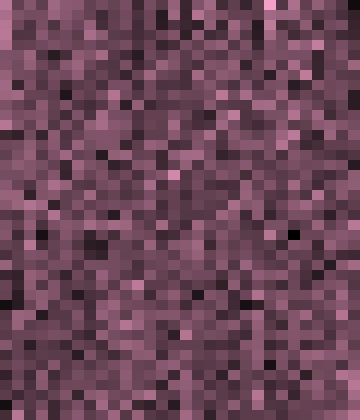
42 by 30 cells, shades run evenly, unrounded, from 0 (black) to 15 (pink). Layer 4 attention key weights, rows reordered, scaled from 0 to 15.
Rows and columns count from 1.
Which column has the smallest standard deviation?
28
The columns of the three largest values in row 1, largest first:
23, 1, 25
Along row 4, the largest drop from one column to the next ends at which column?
2
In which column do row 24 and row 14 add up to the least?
4
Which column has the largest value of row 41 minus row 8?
11
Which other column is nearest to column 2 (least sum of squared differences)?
7
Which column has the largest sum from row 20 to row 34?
3
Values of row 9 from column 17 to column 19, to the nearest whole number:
7 8 6
